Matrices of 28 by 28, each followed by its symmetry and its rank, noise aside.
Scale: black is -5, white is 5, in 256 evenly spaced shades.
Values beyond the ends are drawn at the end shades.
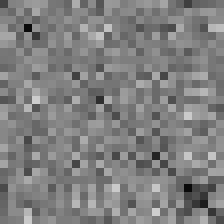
symmetric, rank four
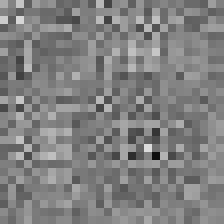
symmetric, rank three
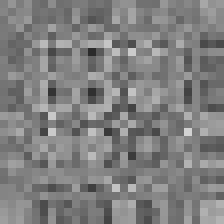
symmetric, rank two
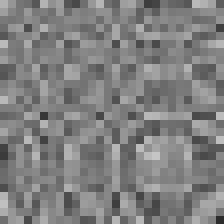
symmetric, rank two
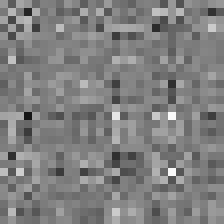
no symmetry, rank three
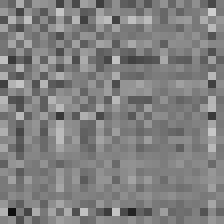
antisymmetric, rank two
